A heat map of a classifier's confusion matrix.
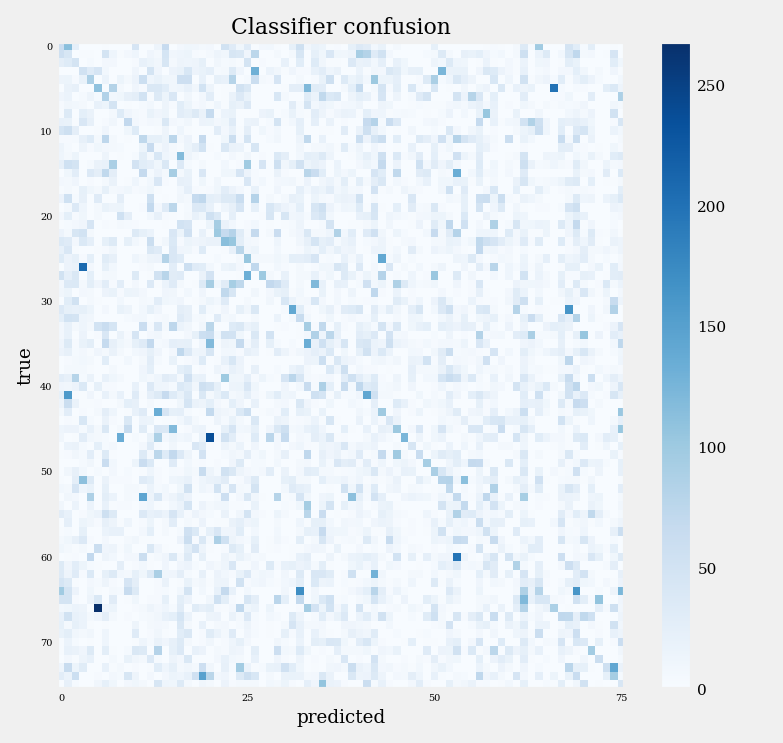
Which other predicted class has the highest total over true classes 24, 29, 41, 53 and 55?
1
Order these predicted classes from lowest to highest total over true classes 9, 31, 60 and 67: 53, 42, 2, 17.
2, 17, 42, 53
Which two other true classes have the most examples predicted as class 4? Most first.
53, 60
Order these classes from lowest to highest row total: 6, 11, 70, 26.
70, 26, 6, 11
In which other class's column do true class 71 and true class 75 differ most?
35
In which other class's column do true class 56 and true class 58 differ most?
21
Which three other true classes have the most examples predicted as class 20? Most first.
46, 35, 28
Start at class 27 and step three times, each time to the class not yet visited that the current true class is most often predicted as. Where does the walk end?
13
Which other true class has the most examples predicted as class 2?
39
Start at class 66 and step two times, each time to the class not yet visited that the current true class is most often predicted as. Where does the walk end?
33
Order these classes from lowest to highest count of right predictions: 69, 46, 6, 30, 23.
30, 69, 6, 23, 46
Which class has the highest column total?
62
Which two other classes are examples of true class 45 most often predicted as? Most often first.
15, 75
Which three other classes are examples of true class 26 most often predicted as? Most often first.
3, 58, 17
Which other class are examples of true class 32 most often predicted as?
69
